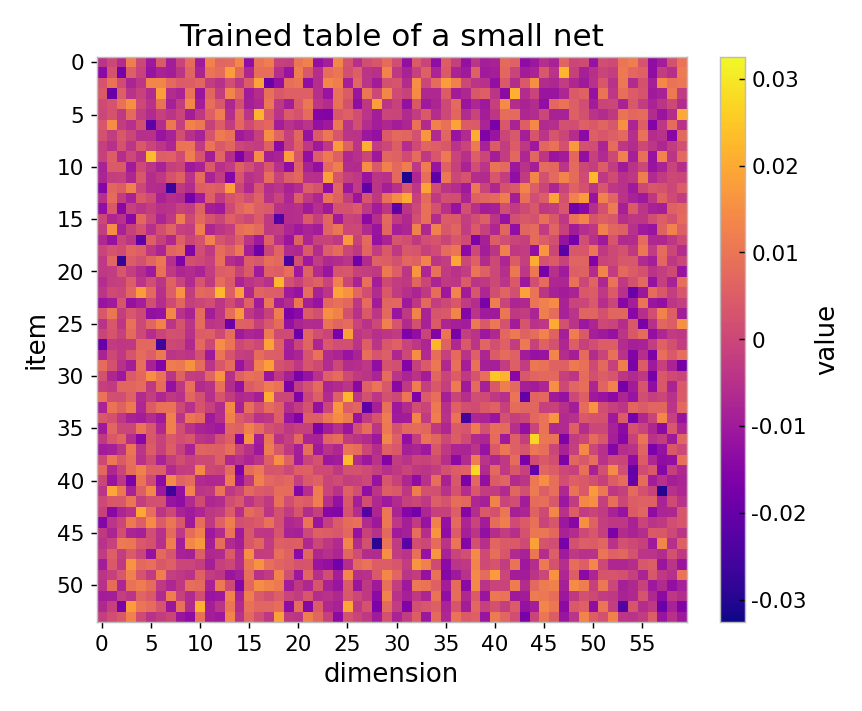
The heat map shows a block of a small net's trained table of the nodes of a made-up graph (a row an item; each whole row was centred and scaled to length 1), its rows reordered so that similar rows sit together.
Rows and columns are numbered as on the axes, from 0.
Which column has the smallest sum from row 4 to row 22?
56
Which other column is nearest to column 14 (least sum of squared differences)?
58
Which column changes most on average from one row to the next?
44
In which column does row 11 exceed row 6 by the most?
23
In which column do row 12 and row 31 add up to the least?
7
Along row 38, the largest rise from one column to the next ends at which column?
25
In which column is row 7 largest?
38
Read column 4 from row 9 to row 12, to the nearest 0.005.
-0.005 0 0.005 0
